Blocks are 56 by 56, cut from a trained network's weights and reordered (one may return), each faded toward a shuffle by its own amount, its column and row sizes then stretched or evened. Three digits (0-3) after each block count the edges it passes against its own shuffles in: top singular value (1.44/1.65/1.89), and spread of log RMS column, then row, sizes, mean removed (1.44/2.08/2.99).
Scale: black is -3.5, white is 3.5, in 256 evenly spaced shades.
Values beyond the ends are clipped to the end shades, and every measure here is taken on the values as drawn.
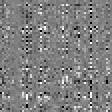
3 3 2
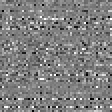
0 0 3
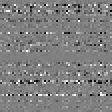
1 1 3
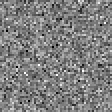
0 0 0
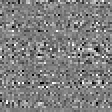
2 1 3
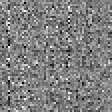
2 2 1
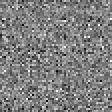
1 1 2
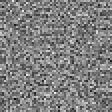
3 0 0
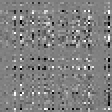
3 3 3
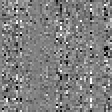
0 3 0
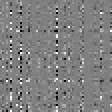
3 3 2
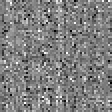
1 2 1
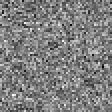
0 0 0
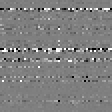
3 0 3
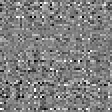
2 1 3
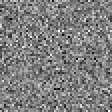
0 0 1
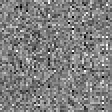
1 2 0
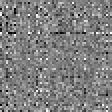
1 2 2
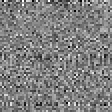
3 0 2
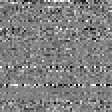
2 0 3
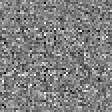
0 1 2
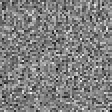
2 0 0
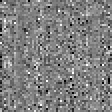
0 2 0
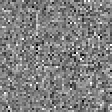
0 1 1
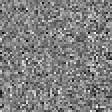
1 1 1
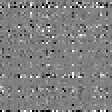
1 2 3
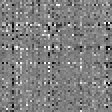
2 2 2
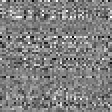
3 0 3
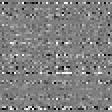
2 1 3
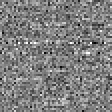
2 0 1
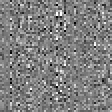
1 3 0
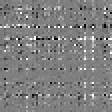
2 2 3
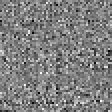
1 0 2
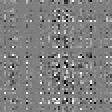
0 3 3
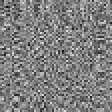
3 1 0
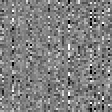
2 3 0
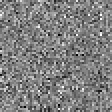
0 1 1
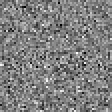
0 0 1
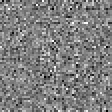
0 1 1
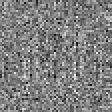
2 1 0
